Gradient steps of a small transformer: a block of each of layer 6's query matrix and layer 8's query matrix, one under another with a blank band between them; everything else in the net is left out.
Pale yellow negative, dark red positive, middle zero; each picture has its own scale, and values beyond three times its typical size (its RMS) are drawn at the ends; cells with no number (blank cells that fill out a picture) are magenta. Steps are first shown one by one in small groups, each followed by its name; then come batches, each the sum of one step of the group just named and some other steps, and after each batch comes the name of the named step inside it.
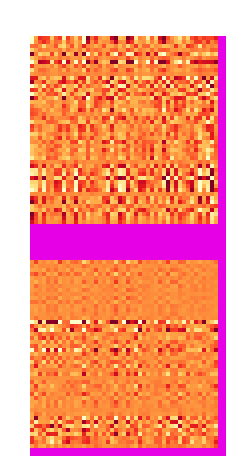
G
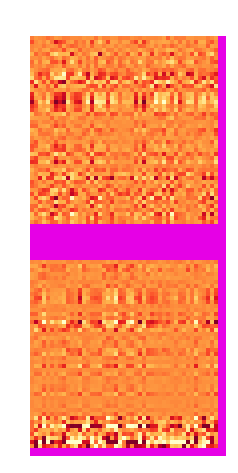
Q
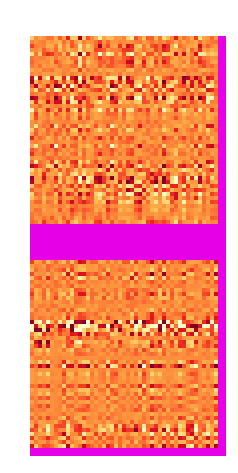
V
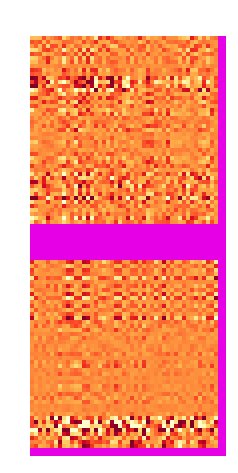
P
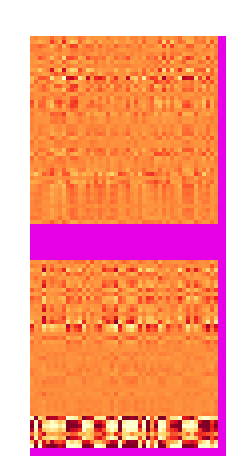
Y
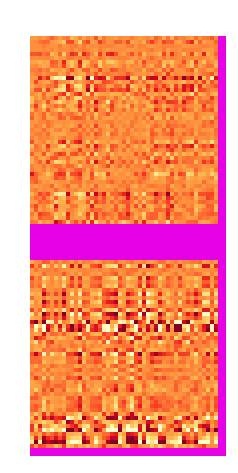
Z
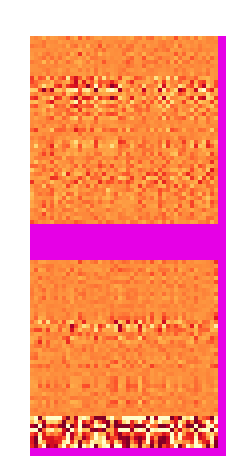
V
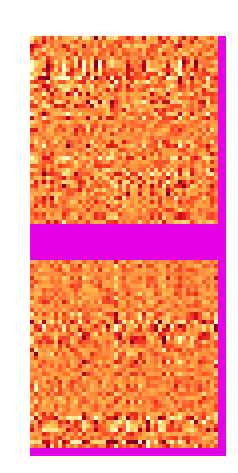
Z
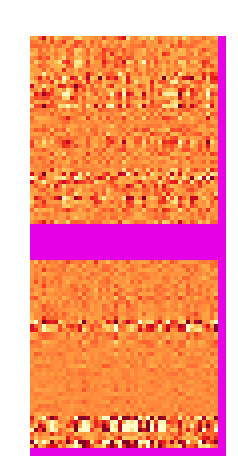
Y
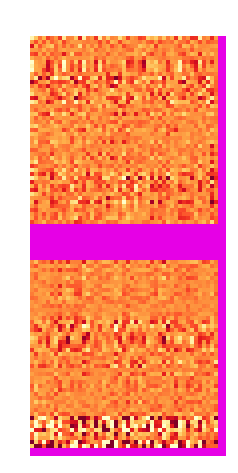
V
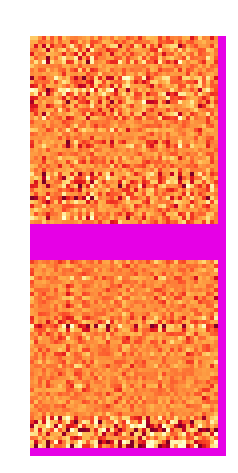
P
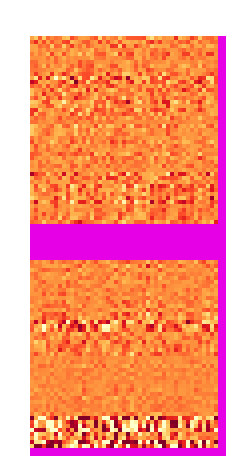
Z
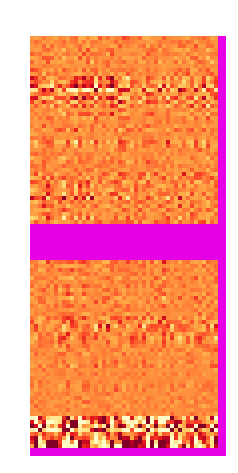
P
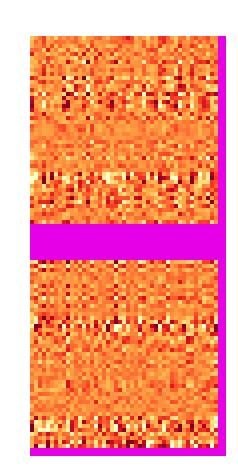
G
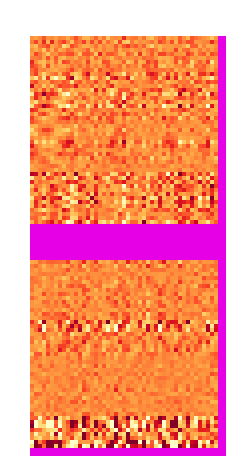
Z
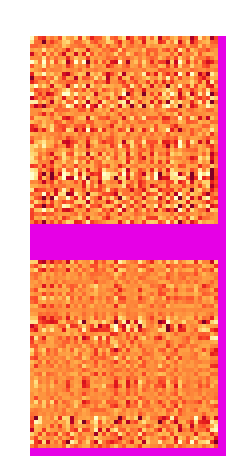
G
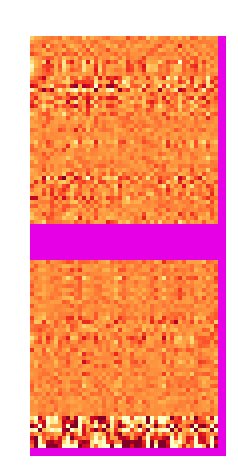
P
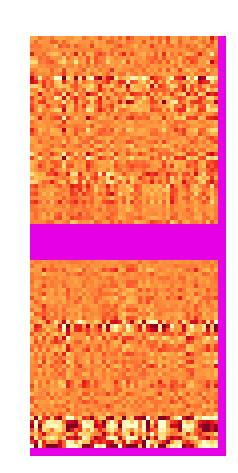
Y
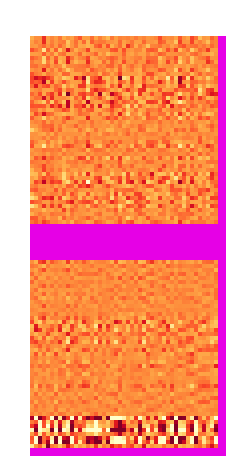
V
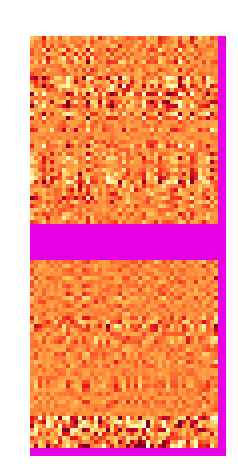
P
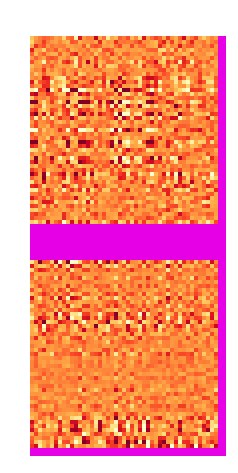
Z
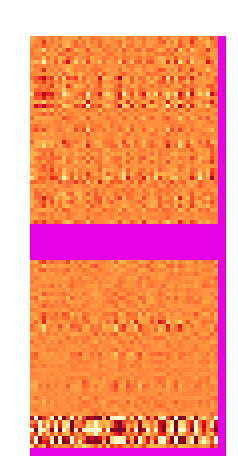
Z
